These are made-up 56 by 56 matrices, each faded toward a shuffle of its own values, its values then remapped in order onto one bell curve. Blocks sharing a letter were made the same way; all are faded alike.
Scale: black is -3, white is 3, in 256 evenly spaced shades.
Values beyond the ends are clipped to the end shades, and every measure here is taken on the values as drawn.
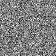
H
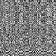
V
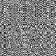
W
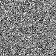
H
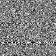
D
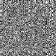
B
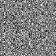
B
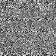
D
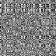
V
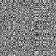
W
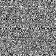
D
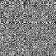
V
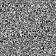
H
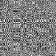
W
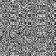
W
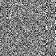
B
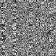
B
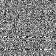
D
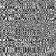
W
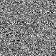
H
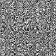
B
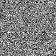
D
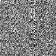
B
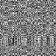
W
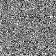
H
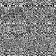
V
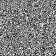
H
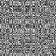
W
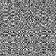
V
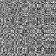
W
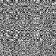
V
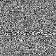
H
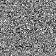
H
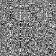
B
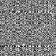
V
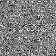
D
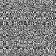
V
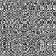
W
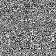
D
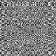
W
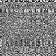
V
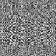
V
